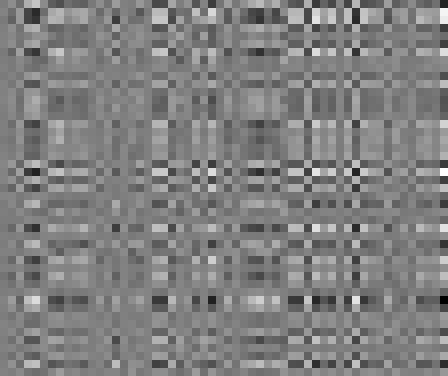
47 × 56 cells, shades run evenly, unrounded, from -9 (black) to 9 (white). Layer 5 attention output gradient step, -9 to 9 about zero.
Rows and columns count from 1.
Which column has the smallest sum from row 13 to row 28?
33
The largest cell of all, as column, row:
56, 22
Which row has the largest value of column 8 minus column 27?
31
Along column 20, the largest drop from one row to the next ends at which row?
4
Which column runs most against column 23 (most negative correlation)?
36
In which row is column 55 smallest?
38
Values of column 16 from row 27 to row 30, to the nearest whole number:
-1 0 1 0
